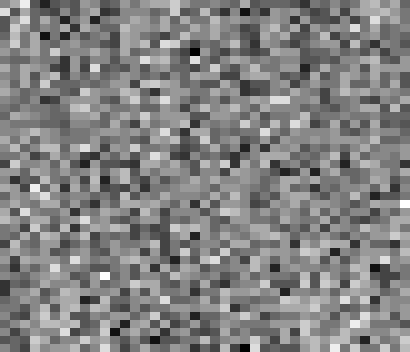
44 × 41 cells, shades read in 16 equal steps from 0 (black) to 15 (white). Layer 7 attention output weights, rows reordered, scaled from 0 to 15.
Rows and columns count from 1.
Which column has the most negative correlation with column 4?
3
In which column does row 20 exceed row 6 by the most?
16
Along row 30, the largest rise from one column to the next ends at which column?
21
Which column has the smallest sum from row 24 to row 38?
38
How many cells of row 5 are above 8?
10
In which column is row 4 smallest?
8
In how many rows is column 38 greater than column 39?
22
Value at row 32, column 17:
4
